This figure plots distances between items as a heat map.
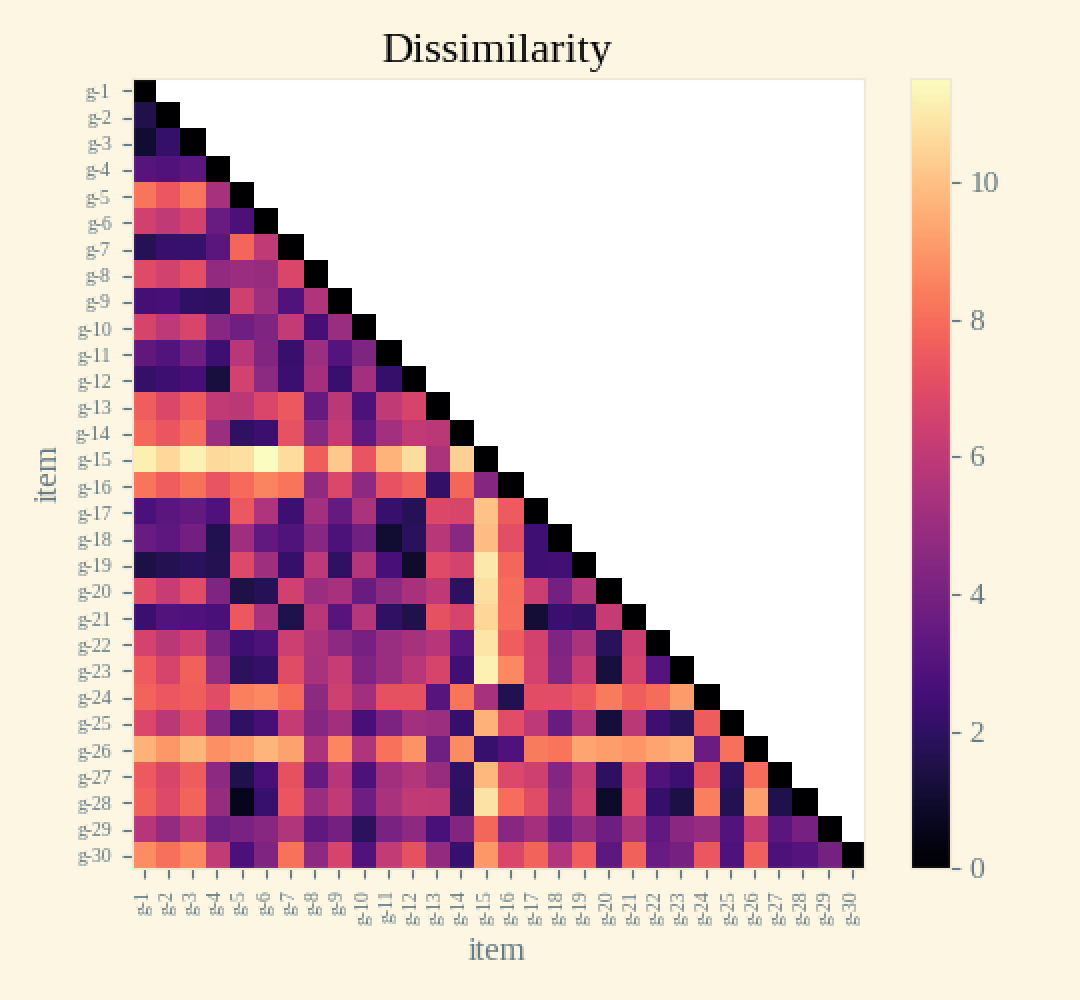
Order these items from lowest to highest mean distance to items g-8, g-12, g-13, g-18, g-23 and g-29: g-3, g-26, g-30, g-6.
g-6, g-30, g-3, g-26
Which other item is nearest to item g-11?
g-18
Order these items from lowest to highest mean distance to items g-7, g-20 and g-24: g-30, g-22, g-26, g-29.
g-29, g-22, g-30, g-26
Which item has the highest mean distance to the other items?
g-15
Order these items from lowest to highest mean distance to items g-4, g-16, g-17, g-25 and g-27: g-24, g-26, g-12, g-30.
g-12, g-30, g-24, g-26
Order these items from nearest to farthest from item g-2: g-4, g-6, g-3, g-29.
g-3, g-4, g-29, g-6
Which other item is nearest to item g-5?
g-28
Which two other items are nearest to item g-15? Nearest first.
g-26, g-16
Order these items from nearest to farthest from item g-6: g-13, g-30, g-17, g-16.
g-30, g-17, g-13, g-16
